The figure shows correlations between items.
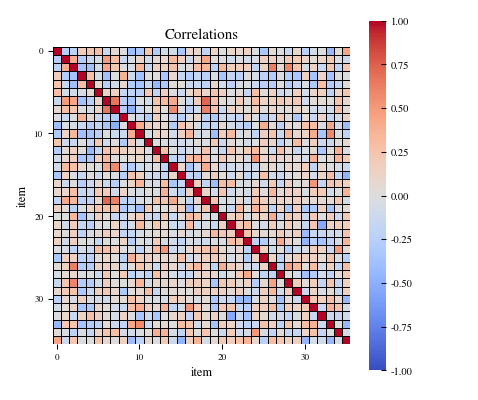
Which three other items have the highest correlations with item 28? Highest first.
2, 26, 10
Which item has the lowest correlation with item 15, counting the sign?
35
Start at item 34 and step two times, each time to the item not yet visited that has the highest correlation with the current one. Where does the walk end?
13
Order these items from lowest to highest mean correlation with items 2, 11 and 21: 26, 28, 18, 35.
18, 35, 28, 26
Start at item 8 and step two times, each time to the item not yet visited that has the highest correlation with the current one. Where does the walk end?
4
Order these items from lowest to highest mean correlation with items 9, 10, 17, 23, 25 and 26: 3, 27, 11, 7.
3, 7, 27, 11
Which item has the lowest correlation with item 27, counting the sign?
30
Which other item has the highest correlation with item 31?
16
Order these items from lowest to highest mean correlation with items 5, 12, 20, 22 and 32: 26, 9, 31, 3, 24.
3, 9, 31, 26, 24
